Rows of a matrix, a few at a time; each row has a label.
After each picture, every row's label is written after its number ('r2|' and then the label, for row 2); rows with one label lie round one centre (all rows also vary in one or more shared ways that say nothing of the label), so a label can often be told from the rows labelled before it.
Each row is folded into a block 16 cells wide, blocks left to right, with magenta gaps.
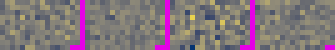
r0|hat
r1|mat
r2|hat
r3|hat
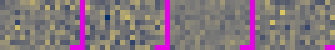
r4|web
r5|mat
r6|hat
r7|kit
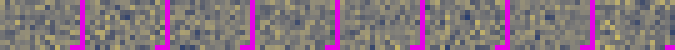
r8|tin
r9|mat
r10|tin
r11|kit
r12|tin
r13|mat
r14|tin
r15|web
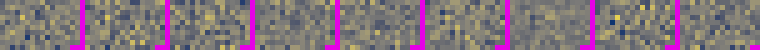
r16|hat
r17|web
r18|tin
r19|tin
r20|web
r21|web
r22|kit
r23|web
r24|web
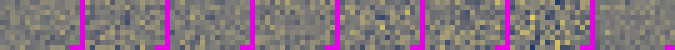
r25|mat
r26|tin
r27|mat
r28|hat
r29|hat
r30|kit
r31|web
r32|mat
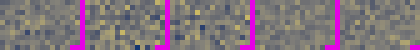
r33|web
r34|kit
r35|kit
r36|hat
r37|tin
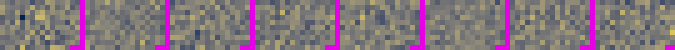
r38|kit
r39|web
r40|hat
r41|mat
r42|hat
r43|tin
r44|mat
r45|tin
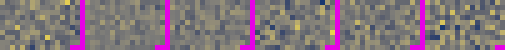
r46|web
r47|hat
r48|tin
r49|tin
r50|kit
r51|web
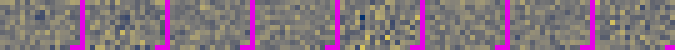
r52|mat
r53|kit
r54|kit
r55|hat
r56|kit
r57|tin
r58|kit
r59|tin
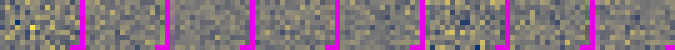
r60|mat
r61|hat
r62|web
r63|kit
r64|hat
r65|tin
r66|mat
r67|kit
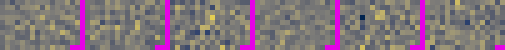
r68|mat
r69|mat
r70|kit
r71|hat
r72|kit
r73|tin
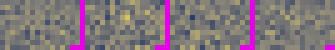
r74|mat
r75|kit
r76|kit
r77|web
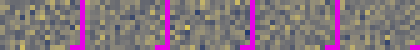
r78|mat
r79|hat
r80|hat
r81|mat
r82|web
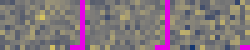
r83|kit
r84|kit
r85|kit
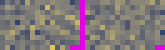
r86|mat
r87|kit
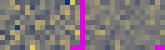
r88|kit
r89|web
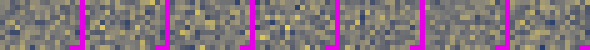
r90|mat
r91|mat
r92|web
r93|hat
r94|web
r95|tin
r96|mat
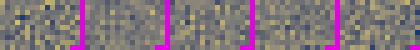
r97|tin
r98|hat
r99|mat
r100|web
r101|hat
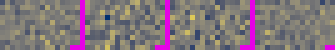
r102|kit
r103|mat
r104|web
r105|mat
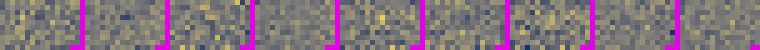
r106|hat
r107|tin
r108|web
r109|kit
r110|web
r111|mat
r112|web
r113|web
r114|kit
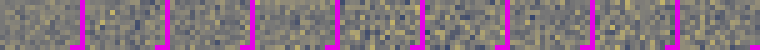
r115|web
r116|hat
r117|tin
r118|tin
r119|kit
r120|tin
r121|hat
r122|hat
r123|web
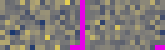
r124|tin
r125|hat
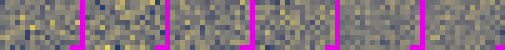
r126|mat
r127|tin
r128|kit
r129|mat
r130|kit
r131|web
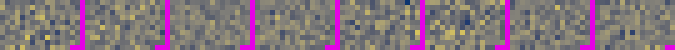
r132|web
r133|kit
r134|hat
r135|hat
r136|hat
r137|mat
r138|hat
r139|tin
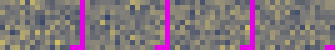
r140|hat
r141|tin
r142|tin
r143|web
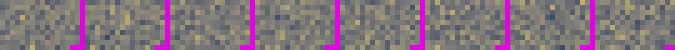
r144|web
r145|web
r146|kit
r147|kit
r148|kit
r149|web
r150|mat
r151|kit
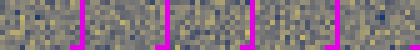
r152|web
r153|mat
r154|kit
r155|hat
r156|mat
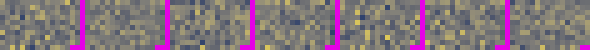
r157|web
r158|hat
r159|mat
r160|web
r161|kit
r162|hat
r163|mat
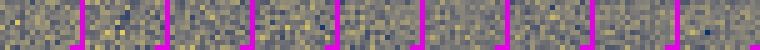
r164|tin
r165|web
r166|web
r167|tin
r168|mat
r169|tin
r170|web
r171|mat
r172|web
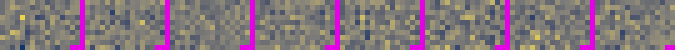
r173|web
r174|tin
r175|mat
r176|tin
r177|tin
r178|web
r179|kit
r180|tin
